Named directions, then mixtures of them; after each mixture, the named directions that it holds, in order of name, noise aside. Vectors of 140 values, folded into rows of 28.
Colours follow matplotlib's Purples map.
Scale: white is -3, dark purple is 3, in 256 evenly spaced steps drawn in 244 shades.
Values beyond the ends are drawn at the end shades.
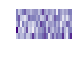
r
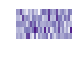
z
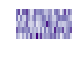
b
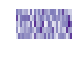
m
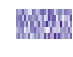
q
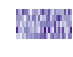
b, r, z.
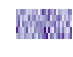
r, z.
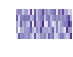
m.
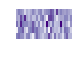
q, r.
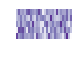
m, r, z.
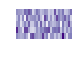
q, r.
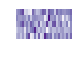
q, z.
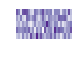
b.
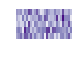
q.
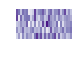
b, m, q.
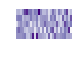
z.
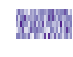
m, q, r.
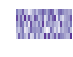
m, q.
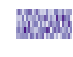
q.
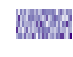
b, r.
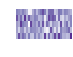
m, q.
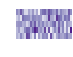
z.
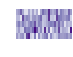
z.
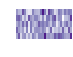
q, r.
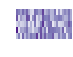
b, m, r.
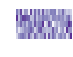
m.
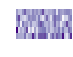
r.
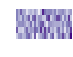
m, r, z.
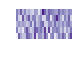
m, r, z.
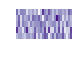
r, z.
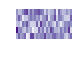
r, z.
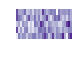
m, r.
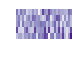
r, z.
